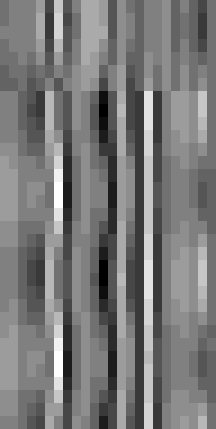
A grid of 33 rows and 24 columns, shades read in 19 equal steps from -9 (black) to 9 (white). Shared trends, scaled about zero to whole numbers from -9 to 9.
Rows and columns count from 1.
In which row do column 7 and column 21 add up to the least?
7
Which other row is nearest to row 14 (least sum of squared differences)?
27
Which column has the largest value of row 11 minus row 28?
23
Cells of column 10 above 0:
22
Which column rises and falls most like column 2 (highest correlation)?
1
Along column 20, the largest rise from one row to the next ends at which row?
8
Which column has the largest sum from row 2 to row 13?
17
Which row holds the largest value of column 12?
3
